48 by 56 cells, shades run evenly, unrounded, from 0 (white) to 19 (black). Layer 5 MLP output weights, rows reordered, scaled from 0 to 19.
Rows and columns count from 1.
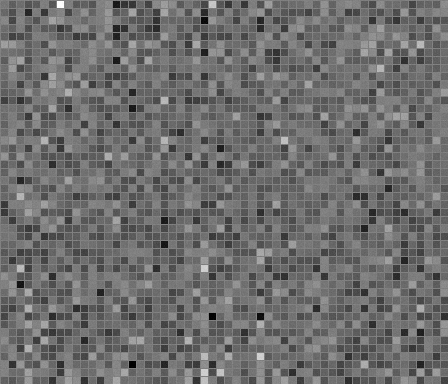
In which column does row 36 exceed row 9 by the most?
48
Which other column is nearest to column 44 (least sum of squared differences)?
38
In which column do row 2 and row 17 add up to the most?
45
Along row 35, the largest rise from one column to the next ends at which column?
7
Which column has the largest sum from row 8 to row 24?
28
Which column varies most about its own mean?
26
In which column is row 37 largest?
13
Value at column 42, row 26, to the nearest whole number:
9
